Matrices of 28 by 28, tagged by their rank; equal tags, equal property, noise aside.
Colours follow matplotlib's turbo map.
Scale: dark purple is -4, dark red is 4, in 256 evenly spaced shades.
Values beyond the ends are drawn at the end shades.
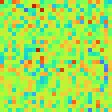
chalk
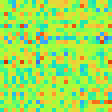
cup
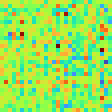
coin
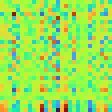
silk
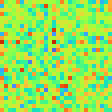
coin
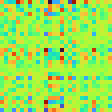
silk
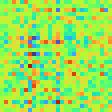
cup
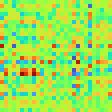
silk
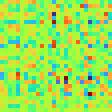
cup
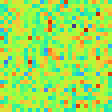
chalk
